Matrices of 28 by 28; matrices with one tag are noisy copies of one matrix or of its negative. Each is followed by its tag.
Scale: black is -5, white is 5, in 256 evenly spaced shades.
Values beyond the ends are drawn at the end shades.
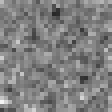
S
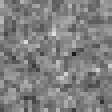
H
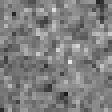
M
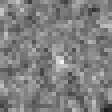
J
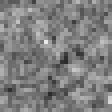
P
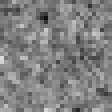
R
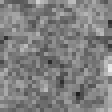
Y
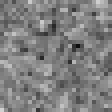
M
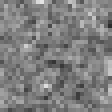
Y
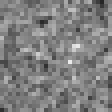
M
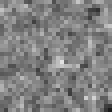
J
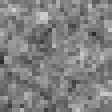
R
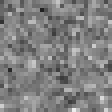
H
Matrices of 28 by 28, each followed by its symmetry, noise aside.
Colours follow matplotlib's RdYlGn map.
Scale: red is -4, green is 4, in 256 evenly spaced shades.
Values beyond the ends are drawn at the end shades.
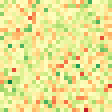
symmetric.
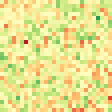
symmetric.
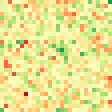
symmetric across the other diagonal.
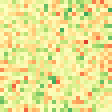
antisymmetric.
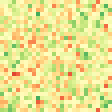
mirrored top to bottom.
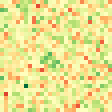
symmetric across the other diagonal.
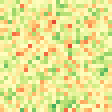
symmetric.
